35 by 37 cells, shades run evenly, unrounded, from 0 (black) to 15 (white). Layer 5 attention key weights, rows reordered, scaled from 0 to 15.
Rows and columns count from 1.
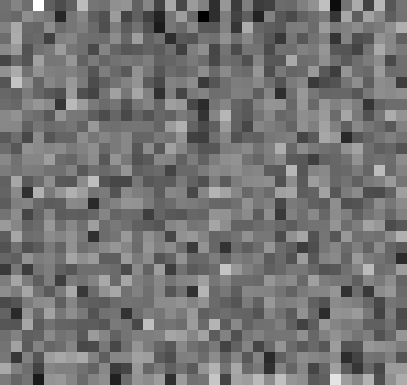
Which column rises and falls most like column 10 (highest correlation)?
19
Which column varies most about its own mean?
31
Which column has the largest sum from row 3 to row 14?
2
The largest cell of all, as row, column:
1, 4
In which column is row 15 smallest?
29
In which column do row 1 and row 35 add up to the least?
11
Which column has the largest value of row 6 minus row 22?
9
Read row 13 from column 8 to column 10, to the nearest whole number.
8 7 8
